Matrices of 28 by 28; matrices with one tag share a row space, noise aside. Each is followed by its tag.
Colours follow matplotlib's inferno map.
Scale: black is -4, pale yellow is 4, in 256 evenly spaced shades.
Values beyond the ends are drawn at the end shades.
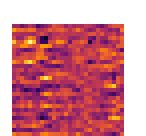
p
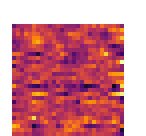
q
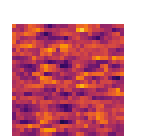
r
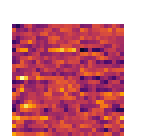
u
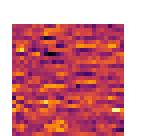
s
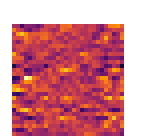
u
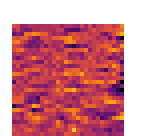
q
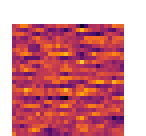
r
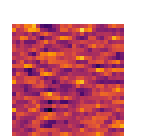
r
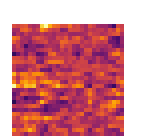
p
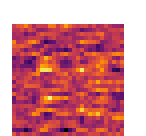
r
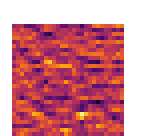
r
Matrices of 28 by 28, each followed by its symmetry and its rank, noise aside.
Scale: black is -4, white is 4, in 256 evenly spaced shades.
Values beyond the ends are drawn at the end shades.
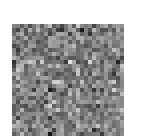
no symmetry, rank seven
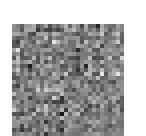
antisymmetric, rank six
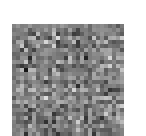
antisymmetric, rank six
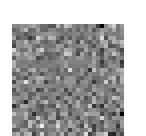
no symmetry, rank six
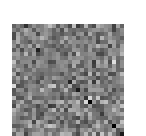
symmetric, rank six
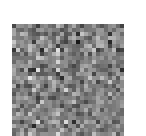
no symmetry, rank six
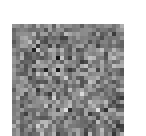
symmetric, rank seven
